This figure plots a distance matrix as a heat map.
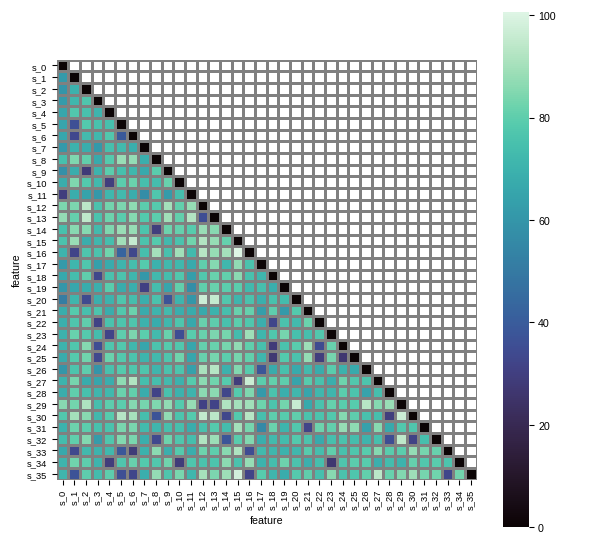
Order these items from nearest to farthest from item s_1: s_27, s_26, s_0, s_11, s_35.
s_35, s_0, s_11, s_26, s_27
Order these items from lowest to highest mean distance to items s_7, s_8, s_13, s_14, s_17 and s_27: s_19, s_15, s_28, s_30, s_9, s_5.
s_28, s_30, s_19, s_15, s_9, s_5
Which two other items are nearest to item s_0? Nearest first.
s_11, s_20
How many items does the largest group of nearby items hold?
6
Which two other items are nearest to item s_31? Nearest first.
s_21, s_17
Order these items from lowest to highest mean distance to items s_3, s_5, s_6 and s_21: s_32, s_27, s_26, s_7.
s_7, s_26, s_32, s_27
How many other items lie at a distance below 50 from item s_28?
4
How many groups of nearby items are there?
11
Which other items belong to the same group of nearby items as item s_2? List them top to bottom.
s_9, s_20
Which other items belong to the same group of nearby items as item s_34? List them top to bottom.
s_4, s_10, s_23
